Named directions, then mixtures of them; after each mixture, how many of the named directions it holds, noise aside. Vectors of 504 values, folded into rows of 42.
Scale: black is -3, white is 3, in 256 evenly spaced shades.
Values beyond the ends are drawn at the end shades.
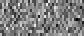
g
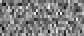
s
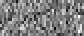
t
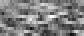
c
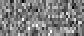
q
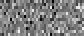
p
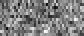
two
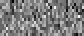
three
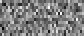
one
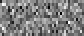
one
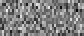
two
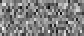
one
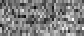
four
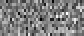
two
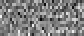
two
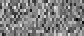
one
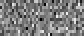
two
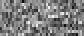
two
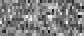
three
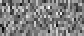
two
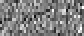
one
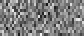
one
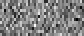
one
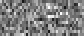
four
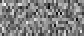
one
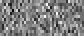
three
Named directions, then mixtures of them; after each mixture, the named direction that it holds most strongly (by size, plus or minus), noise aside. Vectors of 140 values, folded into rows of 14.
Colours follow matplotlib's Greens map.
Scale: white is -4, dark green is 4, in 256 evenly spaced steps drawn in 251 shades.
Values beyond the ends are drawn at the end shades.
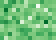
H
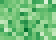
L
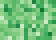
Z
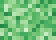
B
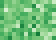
Z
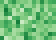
H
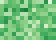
L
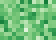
L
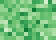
L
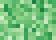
Z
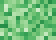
B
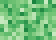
L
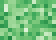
B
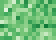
B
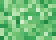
B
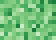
Z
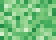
B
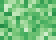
B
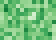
Z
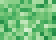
L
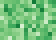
Z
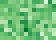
L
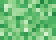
B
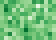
H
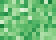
B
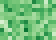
L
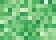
L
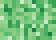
Z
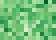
L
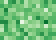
H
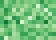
H
